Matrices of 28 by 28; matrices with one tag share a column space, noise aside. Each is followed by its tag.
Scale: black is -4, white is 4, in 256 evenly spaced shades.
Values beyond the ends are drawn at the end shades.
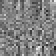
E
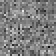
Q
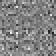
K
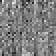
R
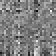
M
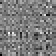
K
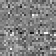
K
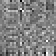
M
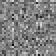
Q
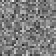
Q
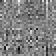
E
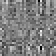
E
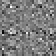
K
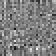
E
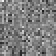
M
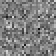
Q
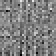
M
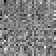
E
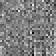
M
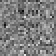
Q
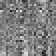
M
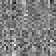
E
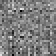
M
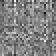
R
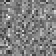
Q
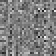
M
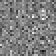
Q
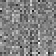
M
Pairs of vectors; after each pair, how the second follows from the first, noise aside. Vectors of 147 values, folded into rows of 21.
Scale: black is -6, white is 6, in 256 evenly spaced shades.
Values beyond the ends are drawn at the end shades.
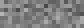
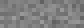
wrapped around, negated, shrunk.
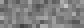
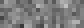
sign-scrambled.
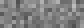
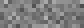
shuffled.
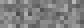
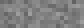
negated, shrunk.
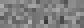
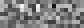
reversed, negated, scaled up.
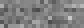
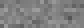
negated, shrunk.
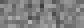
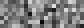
reversed, scaled up.
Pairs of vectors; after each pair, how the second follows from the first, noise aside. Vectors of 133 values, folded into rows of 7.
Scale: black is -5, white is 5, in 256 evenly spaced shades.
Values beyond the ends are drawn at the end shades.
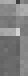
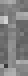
wrapped around.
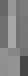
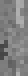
wrapped around, partly zeroed.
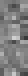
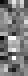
reversed, scaled up.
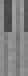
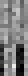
reversed, scaled up.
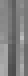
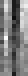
reversed, scaled up.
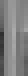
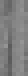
wrapped around, shrunk.
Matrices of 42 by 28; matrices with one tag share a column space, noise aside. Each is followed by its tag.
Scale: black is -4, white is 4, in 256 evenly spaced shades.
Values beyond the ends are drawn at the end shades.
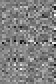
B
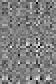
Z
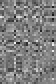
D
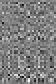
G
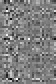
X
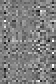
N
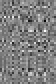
D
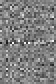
B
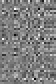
X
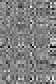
Z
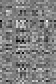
N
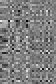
N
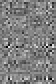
Z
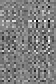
N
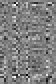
G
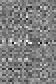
B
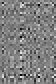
G
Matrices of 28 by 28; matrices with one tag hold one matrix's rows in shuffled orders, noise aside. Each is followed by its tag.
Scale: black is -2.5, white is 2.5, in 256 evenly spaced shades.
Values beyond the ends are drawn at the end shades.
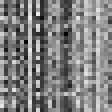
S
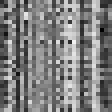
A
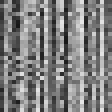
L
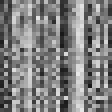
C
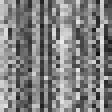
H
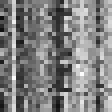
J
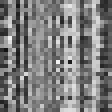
A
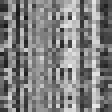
A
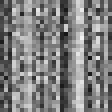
C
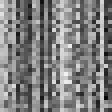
H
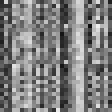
C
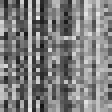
S
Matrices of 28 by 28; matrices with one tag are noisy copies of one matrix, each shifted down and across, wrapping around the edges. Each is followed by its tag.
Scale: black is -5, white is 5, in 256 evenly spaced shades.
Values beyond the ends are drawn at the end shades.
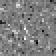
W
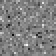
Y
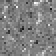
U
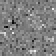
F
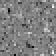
W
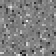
Y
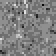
W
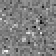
F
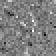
W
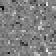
W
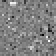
F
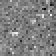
F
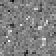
U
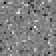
Y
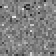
Y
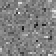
U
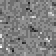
W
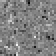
W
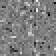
W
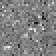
F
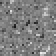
U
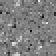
U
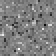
Y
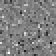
Y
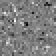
W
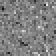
W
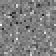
Y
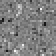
U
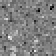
U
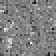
U
